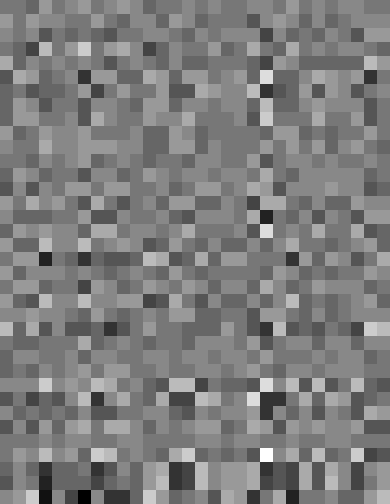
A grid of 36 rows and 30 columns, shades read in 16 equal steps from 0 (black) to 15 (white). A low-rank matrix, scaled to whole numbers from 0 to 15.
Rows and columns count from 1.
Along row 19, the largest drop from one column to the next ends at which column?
4
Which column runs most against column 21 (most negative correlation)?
29
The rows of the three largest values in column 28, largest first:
33, 28, 17
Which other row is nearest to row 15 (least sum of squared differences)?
23
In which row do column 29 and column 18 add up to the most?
24
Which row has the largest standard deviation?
36
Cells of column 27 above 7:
18
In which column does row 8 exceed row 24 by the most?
21
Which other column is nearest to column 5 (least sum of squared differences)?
11
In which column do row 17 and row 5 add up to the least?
20
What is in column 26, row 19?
9
